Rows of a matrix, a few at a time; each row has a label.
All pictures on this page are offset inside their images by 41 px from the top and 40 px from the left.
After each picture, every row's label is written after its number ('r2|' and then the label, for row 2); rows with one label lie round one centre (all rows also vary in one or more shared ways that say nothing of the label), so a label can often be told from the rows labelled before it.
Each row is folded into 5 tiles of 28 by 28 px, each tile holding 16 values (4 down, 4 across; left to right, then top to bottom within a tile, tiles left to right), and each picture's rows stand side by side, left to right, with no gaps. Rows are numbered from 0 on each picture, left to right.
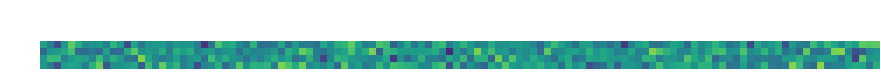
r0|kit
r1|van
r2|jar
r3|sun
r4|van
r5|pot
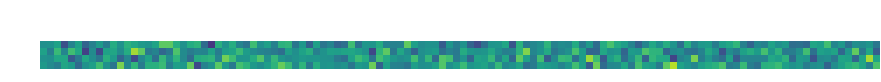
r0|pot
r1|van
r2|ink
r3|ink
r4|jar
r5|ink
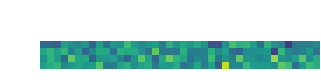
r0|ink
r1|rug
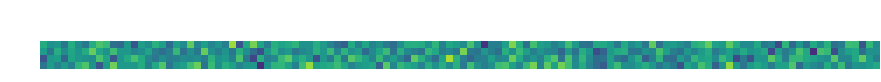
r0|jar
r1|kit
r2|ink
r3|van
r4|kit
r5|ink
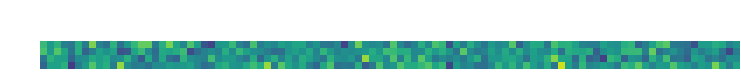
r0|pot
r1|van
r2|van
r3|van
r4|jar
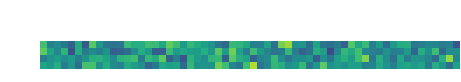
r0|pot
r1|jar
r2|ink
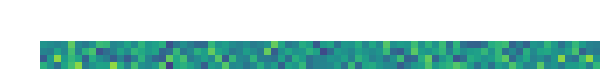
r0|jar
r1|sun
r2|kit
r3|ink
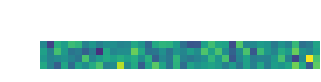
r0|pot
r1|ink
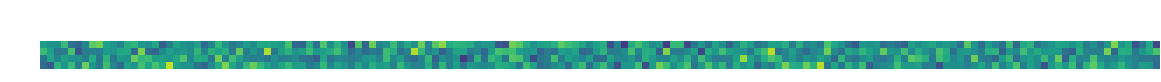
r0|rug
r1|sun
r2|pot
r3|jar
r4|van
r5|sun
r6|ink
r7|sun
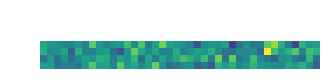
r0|pot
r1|sun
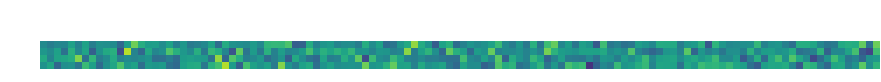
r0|sun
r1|sun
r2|sun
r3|sun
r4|rug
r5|jar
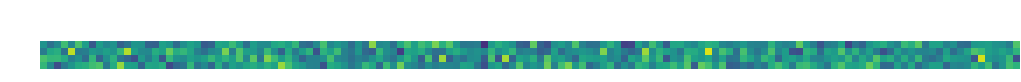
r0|sun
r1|van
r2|pot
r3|van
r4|van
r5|rug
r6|kit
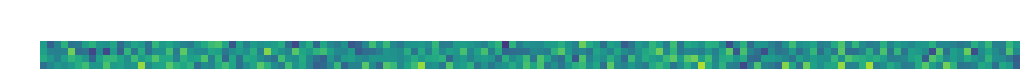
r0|rug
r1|sun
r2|rug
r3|pot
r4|van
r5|rug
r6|sun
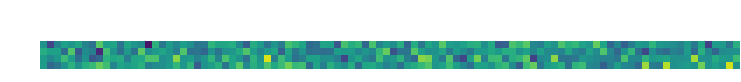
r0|rug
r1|van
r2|kit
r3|jar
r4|rug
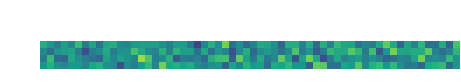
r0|kit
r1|ink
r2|jar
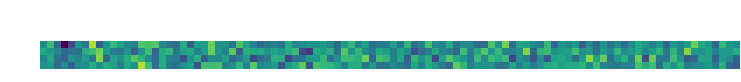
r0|van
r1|jar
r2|ink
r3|ink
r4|sun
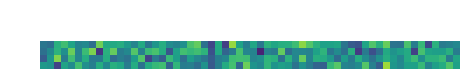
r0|jar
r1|pot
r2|rug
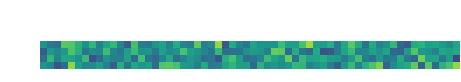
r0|kit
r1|pot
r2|kit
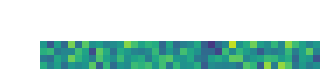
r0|ink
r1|van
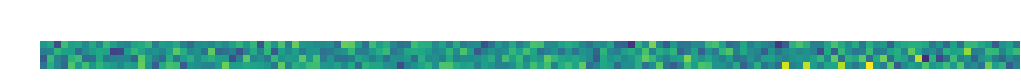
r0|kit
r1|rug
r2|kit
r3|van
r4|van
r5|rug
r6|sun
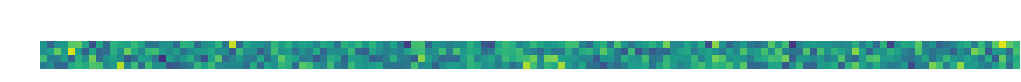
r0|sun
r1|kit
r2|kit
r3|van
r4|rug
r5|ink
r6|pot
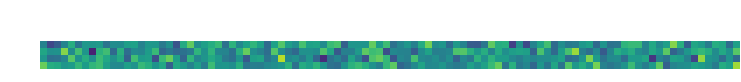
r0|ink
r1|kit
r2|jar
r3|ink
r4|kit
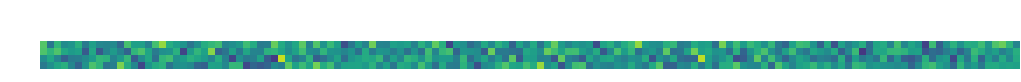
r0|pot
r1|kit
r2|van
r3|sun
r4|kit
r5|jar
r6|pot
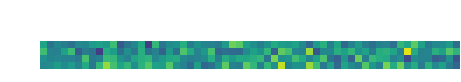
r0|rug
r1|rug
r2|sun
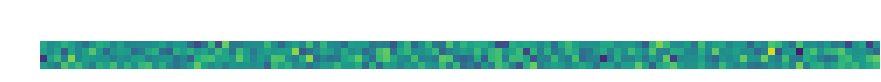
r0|jar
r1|ink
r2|ink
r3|jar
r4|jar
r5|rug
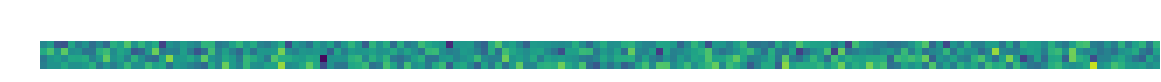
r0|ink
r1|rug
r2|jar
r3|van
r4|rug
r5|rug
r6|ink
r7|jar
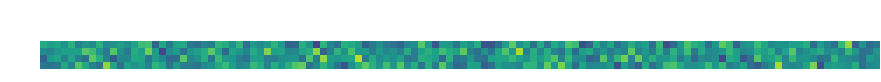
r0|jar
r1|sun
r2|sun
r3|van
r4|sun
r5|jar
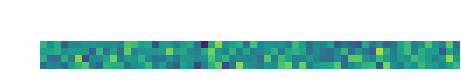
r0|sun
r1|van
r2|ink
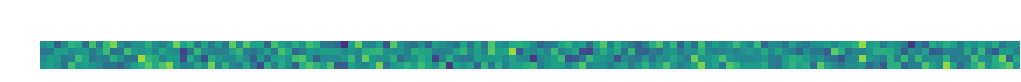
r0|kit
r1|kit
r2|van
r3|jar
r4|rug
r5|pot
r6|rug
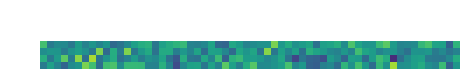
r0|sun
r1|sun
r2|jar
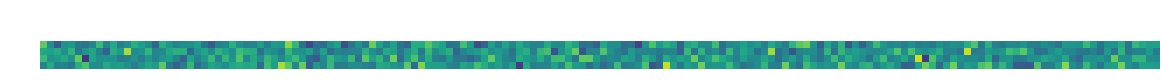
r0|sun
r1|van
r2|van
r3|ink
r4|rug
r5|rug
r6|sun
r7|rug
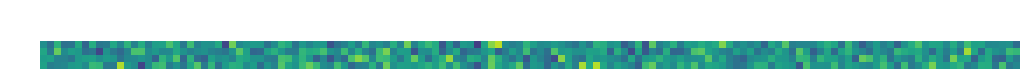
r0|pot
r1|kit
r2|ink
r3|kit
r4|pot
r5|ink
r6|sun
